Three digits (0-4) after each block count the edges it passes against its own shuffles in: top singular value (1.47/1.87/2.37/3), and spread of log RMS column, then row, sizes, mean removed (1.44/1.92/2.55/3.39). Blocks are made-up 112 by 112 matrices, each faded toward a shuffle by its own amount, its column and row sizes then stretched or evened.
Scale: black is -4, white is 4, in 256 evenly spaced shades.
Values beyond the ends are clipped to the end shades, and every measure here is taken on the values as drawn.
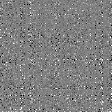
0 3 3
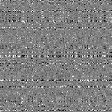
4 1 4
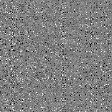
2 3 2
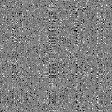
3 2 1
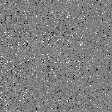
0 2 1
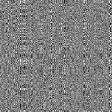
4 4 1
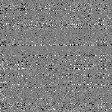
1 2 4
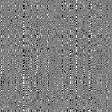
4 4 2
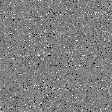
0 1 2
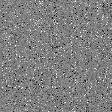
1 2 0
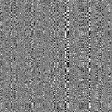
4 4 0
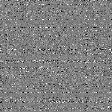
0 1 4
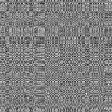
4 0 4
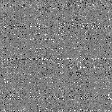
0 2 3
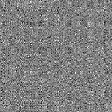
3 2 1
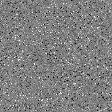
1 0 1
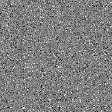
2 1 2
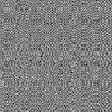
4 2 0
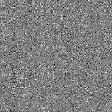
2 1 1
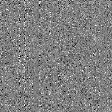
2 3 0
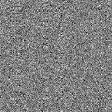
2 2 0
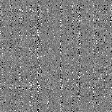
0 4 2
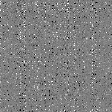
0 3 2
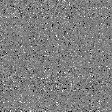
0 2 2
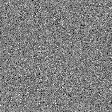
0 1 0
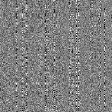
3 4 0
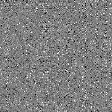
2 2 0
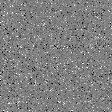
0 0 2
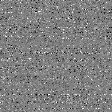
0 0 3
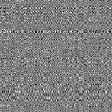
4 0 4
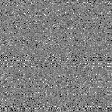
3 0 3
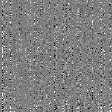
2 4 0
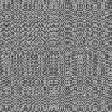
4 0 2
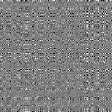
4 3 4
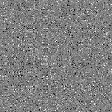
3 0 1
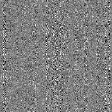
2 4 1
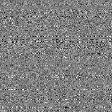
2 1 4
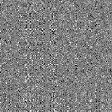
3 3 1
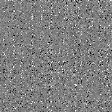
0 3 2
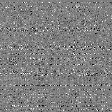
2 1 4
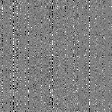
3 4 1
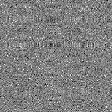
3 0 1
